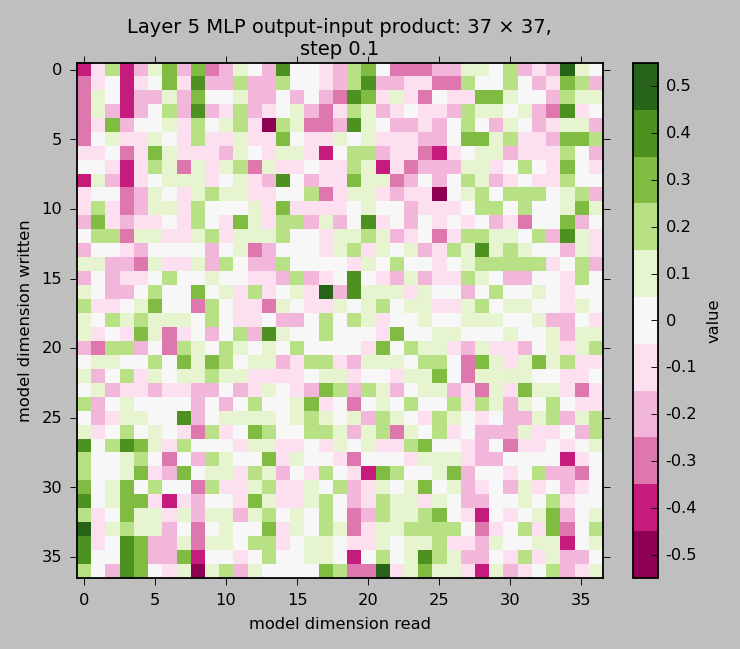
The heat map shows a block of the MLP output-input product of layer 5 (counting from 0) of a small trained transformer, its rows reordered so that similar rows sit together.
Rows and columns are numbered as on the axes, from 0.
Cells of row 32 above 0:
19
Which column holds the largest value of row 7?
34
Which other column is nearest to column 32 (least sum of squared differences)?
10
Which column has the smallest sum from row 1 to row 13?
3
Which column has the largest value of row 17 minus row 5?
0
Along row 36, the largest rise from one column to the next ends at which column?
21
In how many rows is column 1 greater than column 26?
13
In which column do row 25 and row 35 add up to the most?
7
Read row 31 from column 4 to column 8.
0.3 -0.1 -0.4 -0.1 -0.2
